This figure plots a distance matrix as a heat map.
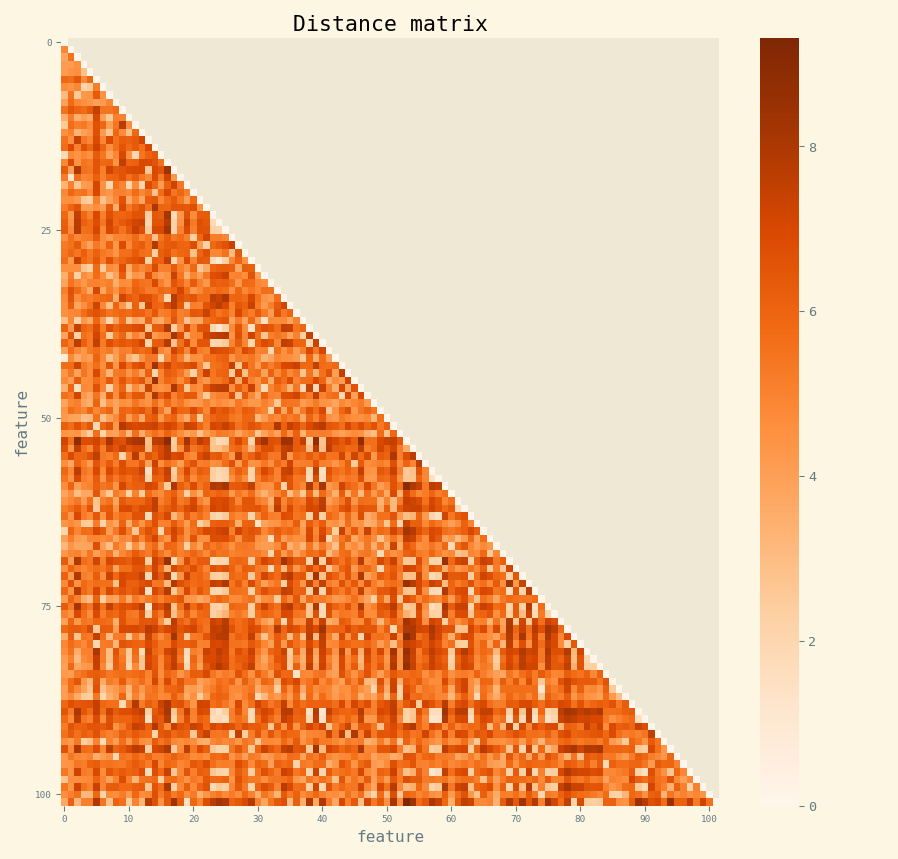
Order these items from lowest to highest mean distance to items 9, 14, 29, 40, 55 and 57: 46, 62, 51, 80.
46, 80, 62, 51
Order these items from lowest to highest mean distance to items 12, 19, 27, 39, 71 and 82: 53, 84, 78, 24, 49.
84, 49, 24, 78, 53
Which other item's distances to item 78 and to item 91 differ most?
51
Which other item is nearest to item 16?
34
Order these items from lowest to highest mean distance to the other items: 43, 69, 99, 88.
99, 69, 43, 88
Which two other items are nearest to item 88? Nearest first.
9, 55
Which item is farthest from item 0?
53
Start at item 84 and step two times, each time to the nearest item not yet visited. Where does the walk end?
96
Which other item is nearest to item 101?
19
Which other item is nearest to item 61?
62
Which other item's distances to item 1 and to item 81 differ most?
18
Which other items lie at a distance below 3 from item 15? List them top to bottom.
0, 11, 42, 65, 98
